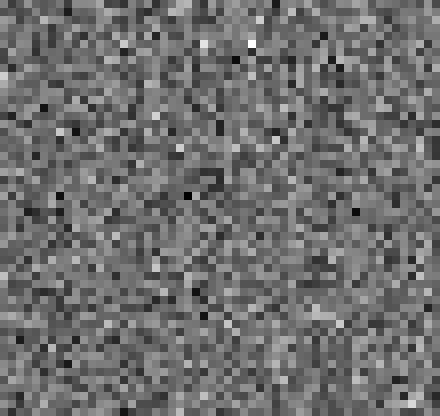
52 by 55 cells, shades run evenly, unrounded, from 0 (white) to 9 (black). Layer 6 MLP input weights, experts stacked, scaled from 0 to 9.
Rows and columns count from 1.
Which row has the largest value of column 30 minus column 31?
8
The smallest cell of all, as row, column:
6, 32
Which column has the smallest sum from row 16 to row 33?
37
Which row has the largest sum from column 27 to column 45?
36
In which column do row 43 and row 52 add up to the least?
23
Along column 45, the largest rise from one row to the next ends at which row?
27
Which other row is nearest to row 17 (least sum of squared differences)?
12
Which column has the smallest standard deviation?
31
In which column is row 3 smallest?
33
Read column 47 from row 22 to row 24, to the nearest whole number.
7 6 5
